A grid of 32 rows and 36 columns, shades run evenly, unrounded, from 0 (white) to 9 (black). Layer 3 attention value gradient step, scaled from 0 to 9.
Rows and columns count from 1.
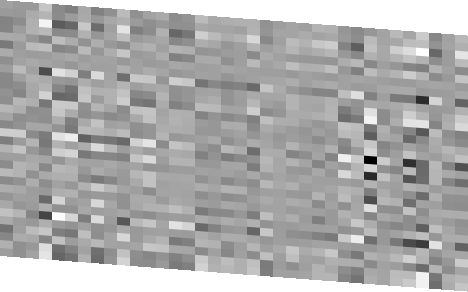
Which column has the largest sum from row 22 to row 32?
6
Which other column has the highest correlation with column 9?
29
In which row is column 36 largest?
17
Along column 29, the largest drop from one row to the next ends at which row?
18
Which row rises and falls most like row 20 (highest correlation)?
2
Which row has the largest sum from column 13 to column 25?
9
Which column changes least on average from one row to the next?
22
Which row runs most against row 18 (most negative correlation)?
28
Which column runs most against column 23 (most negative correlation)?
1
